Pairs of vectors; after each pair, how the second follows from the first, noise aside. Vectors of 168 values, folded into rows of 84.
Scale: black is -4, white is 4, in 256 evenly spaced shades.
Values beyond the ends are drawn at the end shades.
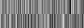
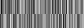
reversed.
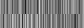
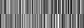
reversed, negated.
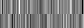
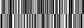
reversed, scaled up.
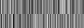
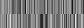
wrapped around, negated.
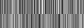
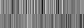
negated, partly zeroed.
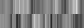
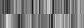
reversed.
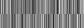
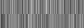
wrapped around, shrunk.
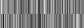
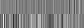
negated, partly zeroed.
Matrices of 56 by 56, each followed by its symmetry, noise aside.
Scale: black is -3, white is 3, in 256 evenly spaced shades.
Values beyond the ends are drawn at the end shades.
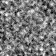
symmetric across the other diagonal.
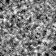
symmetric across the other diagonal.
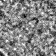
symmetric across the other diagonal.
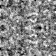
mirrored top to bottom.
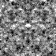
mirrored left to right.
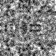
mirrored top to bottom.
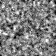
no symmetry.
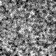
no symmetry.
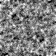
same after a half turn.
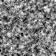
symmetric across the other diagonal.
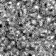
symmetric across the other diagonal.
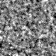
antisymmetric.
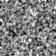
antisymmetric.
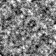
symmetric across the other diagonal.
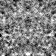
mirrored left to right.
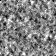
same after a half turn.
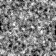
same after a half turn.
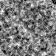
symmetric across the other diagonal.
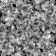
same after a half turn.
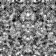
mirrored left to right.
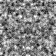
mirrored left to right.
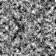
mirrored top to bottom.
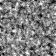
no symmetry.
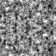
mirrored top to bottom.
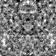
mirrored left to right.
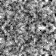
mirrored top to bottom.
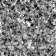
no symmetry.
